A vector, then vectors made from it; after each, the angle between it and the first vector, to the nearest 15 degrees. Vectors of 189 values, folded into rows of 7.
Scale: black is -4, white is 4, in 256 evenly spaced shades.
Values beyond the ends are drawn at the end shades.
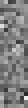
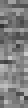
135 degrees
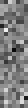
150 degrees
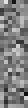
30 degrees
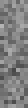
75 degrees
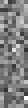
30 degrees
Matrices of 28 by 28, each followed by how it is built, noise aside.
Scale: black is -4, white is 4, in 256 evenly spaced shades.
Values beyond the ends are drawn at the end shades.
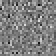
low rank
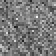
Toeplitz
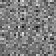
low rank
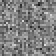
blocks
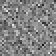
Toeplitz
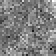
smooth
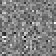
low rank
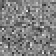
noise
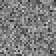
noise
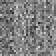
blocks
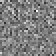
Toeplitz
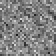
Toeplitz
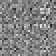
low rank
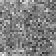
smooth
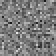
low rank
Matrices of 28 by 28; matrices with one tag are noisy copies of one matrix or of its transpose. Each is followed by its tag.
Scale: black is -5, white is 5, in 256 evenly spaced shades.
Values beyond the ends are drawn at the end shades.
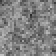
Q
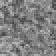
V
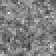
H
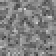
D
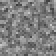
D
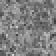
H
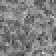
H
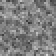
H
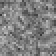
Q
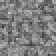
D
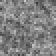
H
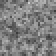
Q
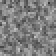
D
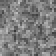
Q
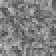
V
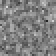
D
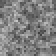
Q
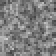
Q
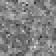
H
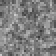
Q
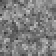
Q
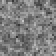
H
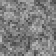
H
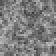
Q
